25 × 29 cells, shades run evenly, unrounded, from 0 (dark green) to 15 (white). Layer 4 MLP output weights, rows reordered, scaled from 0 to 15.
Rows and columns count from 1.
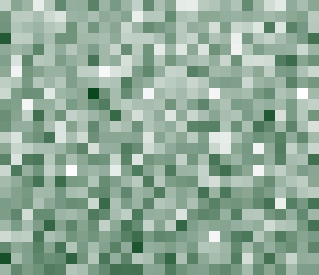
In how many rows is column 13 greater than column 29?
12
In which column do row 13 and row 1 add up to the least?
9
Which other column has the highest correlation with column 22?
13
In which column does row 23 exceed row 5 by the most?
20
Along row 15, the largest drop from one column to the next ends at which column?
3
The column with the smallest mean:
4
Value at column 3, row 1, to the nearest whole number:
9
